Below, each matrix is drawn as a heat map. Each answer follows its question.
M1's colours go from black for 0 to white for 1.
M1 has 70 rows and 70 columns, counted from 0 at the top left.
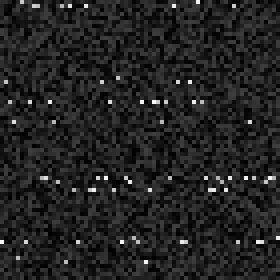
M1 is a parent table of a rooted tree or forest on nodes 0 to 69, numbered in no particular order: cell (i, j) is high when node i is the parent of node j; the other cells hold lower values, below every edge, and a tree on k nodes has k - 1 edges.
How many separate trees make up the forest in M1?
2
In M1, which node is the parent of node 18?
47
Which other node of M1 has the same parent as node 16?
36
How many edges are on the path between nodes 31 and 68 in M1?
2
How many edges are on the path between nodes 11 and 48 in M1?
4
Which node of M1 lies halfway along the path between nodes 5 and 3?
60
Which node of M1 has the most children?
44
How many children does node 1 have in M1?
7
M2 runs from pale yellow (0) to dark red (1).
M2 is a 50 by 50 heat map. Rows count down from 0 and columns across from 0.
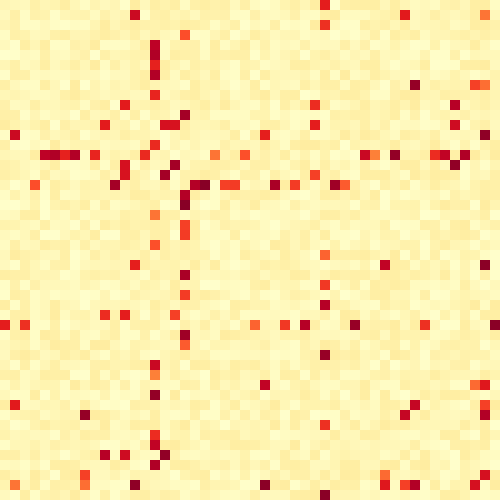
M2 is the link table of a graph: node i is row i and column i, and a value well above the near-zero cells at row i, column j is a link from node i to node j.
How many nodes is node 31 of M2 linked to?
3
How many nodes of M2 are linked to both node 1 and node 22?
0
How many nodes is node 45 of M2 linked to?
3
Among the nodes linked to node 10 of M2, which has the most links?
node 12
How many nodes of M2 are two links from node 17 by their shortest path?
2
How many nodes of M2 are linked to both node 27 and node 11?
1
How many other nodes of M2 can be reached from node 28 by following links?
8
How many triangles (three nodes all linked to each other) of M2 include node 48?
8
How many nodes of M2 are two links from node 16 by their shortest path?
2
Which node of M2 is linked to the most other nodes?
node 15
